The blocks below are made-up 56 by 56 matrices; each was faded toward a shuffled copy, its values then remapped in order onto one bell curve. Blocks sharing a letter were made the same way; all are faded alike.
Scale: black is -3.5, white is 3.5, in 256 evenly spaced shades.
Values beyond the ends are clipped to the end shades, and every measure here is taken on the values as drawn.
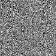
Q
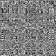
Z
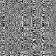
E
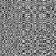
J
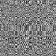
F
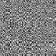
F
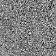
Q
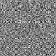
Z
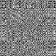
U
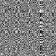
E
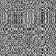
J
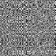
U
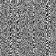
E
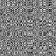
J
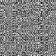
E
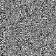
Q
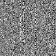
Q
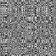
U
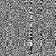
E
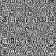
Z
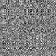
Z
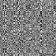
E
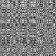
J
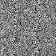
Q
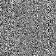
Q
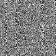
Q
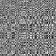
J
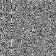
Q
